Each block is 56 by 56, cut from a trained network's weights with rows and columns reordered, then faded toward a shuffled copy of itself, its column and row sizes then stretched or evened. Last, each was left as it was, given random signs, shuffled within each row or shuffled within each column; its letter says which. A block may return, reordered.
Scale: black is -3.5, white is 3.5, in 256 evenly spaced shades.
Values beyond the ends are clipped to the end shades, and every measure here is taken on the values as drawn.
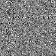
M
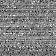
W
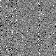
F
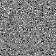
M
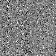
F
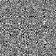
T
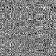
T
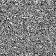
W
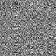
T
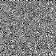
M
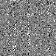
M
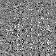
M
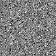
F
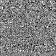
W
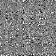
M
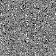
F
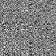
T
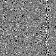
M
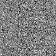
F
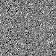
F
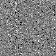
F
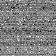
W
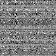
T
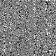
F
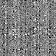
T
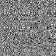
T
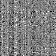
T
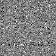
M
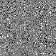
M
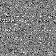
W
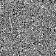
F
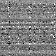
T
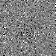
M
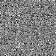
W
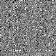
M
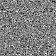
W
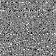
W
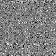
W
